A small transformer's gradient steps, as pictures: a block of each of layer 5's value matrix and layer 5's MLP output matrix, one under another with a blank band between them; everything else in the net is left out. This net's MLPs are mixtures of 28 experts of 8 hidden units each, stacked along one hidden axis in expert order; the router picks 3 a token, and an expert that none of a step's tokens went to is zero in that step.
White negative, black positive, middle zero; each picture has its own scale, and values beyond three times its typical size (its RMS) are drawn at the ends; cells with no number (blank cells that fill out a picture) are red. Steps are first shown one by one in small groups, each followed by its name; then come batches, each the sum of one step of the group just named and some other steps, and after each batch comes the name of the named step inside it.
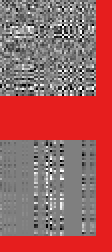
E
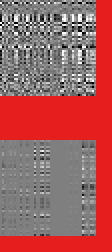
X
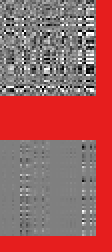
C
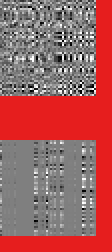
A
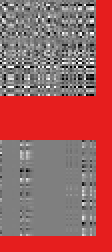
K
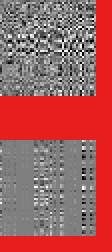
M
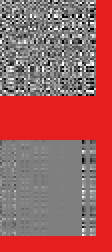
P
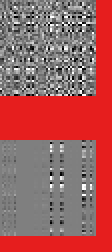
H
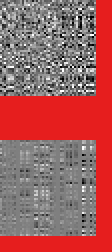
K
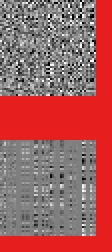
P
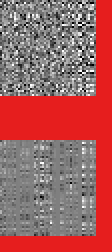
X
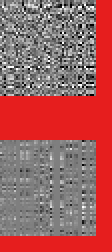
K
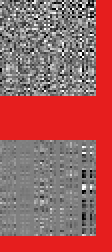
M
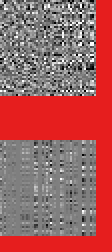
E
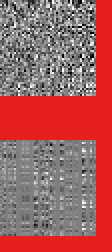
E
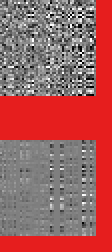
K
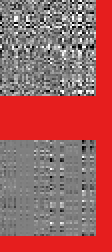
X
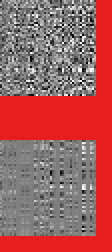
H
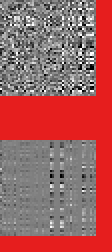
C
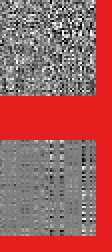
P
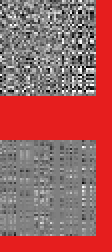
K
